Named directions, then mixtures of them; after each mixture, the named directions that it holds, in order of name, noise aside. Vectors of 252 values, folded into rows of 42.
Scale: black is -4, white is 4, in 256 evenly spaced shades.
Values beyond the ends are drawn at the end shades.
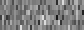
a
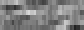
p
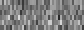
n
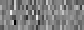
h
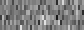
a.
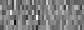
h.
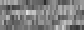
n, p.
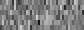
a, h, n.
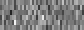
a, h.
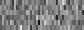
a, h.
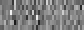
h.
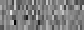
h.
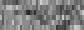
a, p.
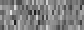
h, p.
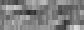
p.
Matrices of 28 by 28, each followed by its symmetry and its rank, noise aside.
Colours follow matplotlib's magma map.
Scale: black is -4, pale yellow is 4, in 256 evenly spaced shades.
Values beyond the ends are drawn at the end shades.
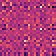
no symmetry, rank three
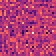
symmetric, rank five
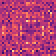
symmetric, rank three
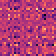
no symmetry, rank three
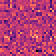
no symmetry, rank four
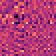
symmetric, rank four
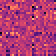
no symmetry, rank four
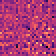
no symmetry, rank four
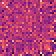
symmetric, rank five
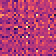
no symmetry, rank four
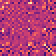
symmetric, rank four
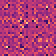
symmetric, rank four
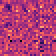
no symmetry, rank five
